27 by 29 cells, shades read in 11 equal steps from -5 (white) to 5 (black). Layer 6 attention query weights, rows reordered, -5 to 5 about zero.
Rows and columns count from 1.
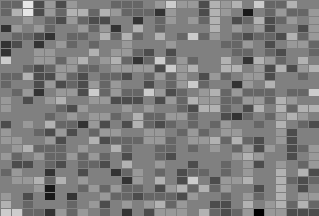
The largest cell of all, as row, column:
27, 24
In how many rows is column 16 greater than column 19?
12
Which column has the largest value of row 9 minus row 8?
15
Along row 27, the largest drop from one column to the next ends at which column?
25
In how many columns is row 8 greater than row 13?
11
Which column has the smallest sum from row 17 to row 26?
26
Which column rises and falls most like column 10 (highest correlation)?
8
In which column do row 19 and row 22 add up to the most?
5
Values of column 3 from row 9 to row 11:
1 -2 0
